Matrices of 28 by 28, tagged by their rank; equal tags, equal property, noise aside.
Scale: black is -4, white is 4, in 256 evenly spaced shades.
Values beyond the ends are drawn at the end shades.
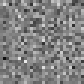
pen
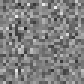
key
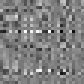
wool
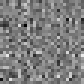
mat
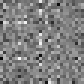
wool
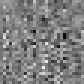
pen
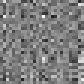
mat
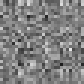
mat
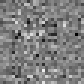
mat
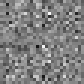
pen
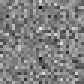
key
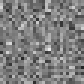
pen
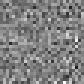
key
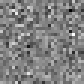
key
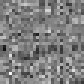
key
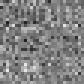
mat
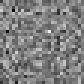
pen
